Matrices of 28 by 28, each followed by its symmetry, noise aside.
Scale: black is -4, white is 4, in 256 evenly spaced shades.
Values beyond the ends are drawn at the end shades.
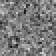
symmetric across the other diagonal.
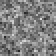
symmetric across the other diagonal.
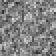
same after a half turn.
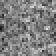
mirrored top to bottom.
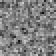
symmetric across the other diagonal.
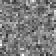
same after a half turn.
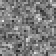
symmetric across the other diagonal.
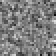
antisymmetric.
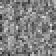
mirrored top to bottom.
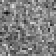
antisymmetric.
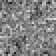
same after a half turn.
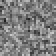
antisymmetric.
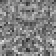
mirrored left to right.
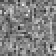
mirrored top to bottom.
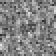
same after a half turn.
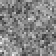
symmetric across the other diagonal.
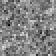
same after a half turn.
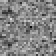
mirrored top to bottom.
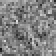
symmetric across the other diagonal.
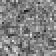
symmetric across the other diagonal.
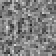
mirrored top to bottom.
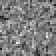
symmetric across the other diagonal.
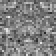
mirrored left to right.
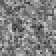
same after a half turn.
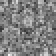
mirrored left to right.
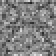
mirrored left to right.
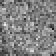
symmetric across the other diagonal.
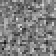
antisymmetric.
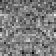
mirrored left to right.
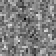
same after a half turn.
